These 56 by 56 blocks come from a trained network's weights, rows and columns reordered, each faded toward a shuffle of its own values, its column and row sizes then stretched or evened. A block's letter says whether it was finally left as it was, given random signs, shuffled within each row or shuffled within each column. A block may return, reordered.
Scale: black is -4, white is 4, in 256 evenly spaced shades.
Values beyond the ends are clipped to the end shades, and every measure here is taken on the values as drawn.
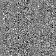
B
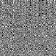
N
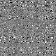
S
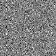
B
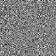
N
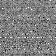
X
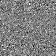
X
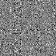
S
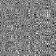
N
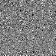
S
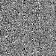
B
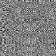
N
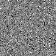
B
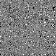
S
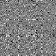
N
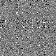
S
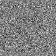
X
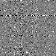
S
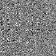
S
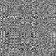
N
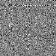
S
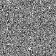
B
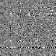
S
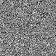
X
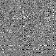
S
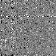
S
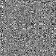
S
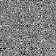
S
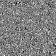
X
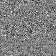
X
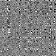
N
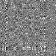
N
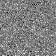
X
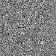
S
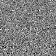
X
